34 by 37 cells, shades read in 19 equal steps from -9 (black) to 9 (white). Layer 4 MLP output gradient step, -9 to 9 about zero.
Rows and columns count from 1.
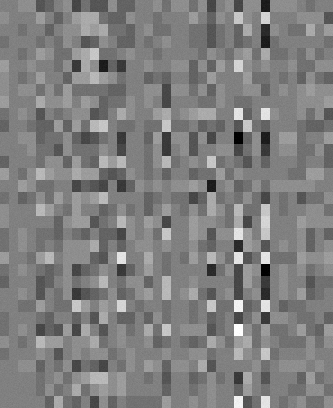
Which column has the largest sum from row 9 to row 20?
9
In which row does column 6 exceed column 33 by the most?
22
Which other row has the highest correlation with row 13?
12
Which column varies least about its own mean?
2
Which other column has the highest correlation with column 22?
34
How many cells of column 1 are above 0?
10
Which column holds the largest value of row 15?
5
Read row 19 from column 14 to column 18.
4 1 0 2 1
